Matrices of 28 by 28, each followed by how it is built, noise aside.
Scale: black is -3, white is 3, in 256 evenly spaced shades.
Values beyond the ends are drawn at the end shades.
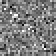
banded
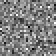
noise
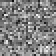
blocks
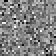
block diagonal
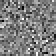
block diagonal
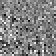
lower triangular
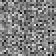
repeating rows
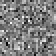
blocks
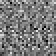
repeating columns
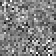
block diagonal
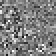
lower triangular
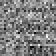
blocks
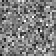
noise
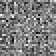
blocks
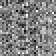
repeating rows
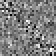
banded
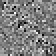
banded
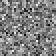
noise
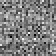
blocks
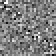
banded
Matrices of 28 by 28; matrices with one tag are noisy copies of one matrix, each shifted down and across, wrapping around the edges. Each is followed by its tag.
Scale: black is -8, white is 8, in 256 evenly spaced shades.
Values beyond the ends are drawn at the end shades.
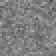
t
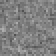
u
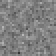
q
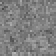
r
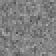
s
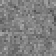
r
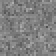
t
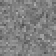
s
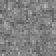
u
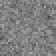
t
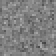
s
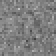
r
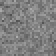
t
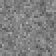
t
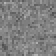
r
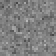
s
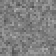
r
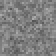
t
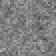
t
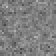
t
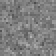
u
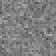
s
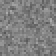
s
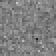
s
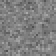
q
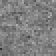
u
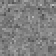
r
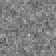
u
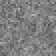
t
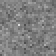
t
